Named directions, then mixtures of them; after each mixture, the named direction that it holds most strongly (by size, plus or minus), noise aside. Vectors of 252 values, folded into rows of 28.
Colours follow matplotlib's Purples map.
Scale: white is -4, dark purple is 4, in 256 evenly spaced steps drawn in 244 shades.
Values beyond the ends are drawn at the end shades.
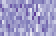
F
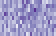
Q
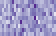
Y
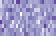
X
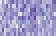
Q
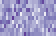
X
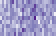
Y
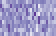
F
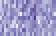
Q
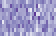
F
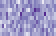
X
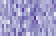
Y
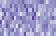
F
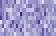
X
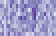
Y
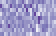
F
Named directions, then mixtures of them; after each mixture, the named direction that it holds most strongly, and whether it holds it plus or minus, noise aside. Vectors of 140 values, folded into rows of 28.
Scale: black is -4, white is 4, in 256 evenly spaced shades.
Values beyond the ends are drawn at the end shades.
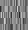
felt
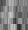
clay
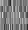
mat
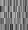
felt, plus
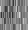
felt, minus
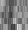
clay, minus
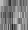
clay, minus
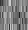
mat, minus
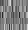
mat, minus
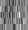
felt, minus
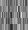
felt, plus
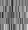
mat, minus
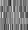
mat, plus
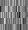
felt, plus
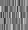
felt, minus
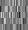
felt, plus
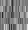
mat, minus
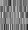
mat, plus
